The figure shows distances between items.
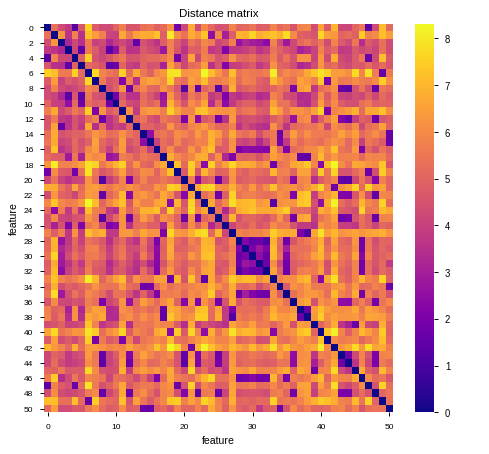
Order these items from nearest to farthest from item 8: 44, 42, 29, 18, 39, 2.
44, 39, 2, 29, 18, 42
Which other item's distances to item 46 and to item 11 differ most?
16
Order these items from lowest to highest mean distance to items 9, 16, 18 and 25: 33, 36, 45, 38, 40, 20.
20, 36, 33, 40, 45, 38
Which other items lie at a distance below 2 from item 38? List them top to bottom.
17, 27, 37
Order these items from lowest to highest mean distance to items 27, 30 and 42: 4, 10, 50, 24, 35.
10, 35, 50, 4, 24
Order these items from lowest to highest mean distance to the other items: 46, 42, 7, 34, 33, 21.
46, 34, 7, 33, 21, 42
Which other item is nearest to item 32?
28
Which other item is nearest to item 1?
24
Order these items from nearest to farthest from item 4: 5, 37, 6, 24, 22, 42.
22, 5, 24, 37, 42, 6
